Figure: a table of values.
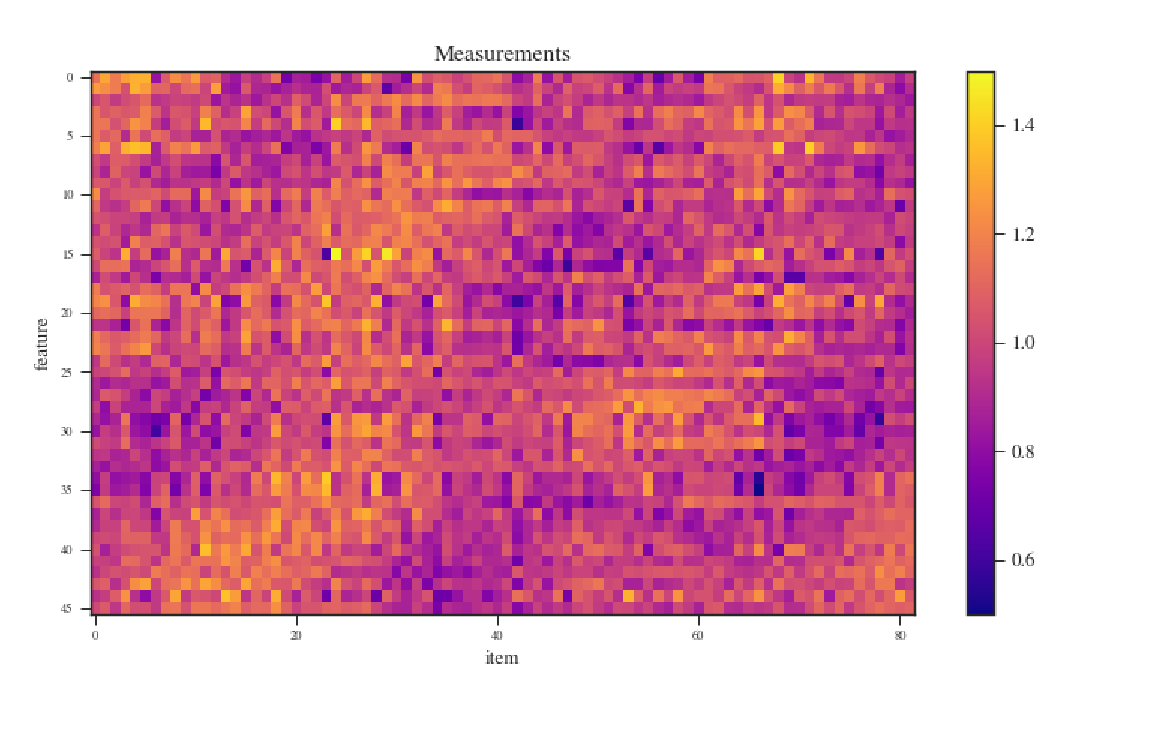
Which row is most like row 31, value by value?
25
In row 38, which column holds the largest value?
18
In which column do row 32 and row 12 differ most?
48
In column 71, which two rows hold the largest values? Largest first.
6, 0
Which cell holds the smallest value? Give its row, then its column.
35, 66
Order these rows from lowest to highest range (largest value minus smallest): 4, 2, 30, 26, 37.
2, 26, 37, 30, 4
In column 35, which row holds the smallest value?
44
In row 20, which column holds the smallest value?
46
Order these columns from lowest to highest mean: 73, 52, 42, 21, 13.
42, 73, 52, 13, 21
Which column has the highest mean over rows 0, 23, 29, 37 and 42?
27
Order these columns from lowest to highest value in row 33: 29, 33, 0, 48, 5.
0, 5, 48, 33, 29
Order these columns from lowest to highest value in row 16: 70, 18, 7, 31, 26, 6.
70, 6, 7, 31, 26, 18
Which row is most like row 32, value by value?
17
